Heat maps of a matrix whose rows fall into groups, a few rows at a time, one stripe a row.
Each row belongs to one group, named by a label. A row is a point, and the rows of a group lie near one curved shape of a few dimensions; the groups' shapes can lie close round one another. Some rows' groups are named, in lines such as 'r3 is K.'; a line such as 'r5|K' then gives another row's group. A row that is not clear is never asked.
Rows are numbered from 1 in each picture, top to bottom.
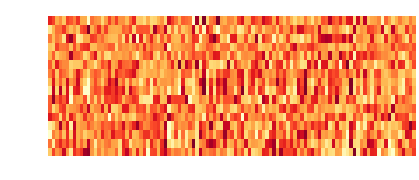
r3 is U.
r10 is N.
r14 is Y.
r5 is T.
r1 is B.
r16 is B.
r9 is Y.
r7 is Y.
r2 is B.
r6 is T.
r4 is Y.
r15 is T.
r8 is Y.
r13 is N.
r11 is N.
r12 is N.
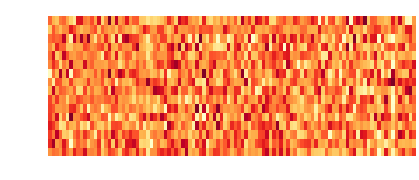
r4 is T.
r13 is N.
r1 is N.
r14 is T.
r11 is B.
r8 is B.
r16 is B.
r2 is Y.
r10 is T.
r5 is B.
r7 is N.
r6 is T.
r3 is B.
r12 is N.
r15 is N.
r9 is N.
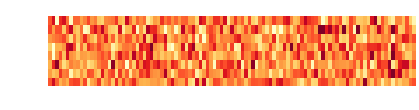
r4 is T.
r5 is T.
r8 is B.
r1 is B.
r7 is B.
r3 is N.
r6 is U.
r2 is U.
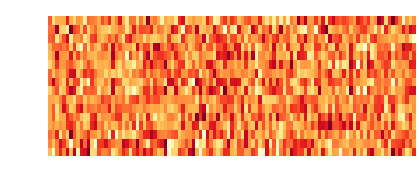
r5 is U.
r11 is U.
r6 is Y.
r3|B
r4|N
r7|T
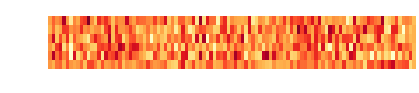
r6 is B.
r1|B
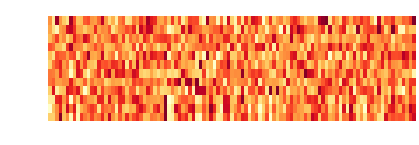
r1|B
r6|U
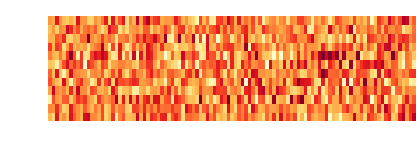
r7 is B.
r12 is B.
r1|U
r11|B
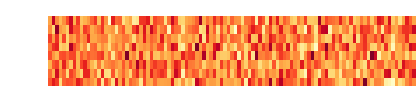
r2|B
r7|B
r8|B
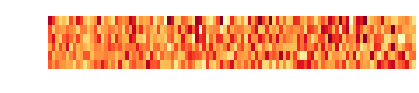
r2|T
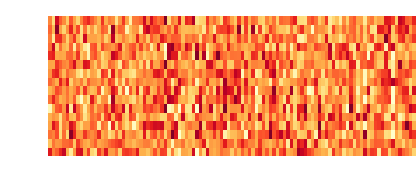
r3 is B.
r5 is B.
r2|U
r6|T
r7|N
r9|U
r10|N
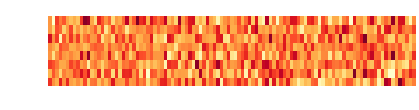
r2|B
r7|B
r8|B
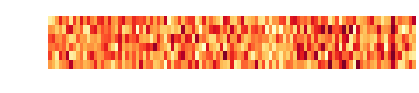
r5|B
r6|T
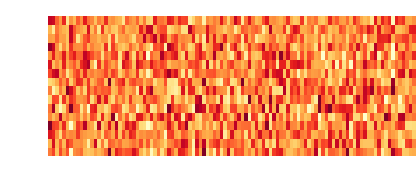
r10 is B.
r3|N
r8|N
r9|T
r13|N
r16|N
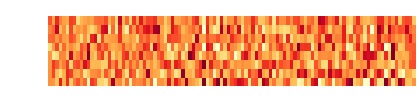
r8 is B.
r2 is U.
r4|B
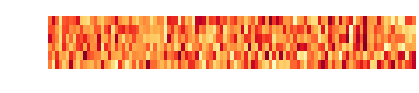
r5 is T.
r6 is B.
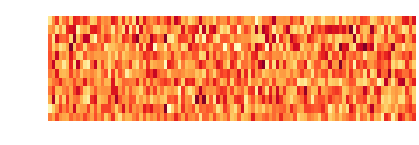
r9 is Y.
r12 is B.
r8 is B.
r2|U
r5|U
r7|U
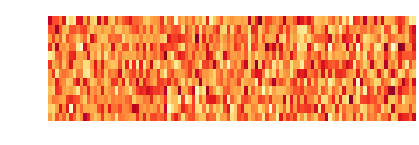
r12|B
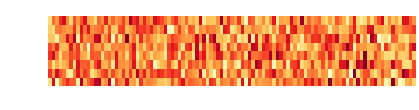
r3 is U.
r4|B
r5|B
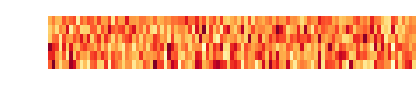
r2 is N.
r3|B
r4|N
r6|N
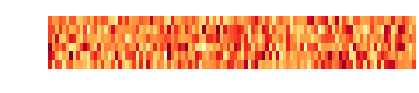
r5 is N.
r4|N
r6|B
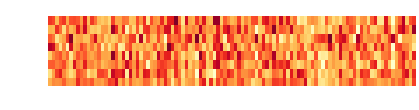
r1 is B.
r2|U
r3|T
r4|N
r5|U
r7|U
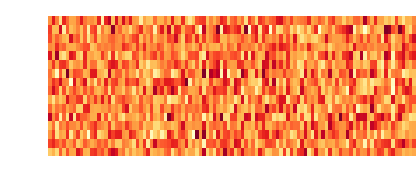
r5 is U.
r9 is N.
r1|B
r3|B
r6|B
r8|N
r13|U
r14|N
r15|N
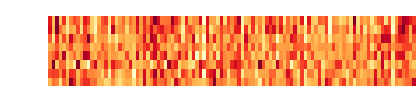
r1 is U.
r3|N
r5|N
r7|N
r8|T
